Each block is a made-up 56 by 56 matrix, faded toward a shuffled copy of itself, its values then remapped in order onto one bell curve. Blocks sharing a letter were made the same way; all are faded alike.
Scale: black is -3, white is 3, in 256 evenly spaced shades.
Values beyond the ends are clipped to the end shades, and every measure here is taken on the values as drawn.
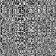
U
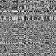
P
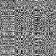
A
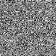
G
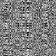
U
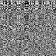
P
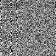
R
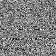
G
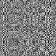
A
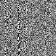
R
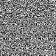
G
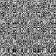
A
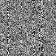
R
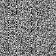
R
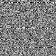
G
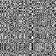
A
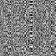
A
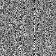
R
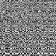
P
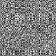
A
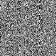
R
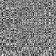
A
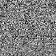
G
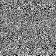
G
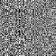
U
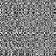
A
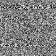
G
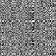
A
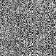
R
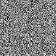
R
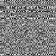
P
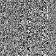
R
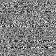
G
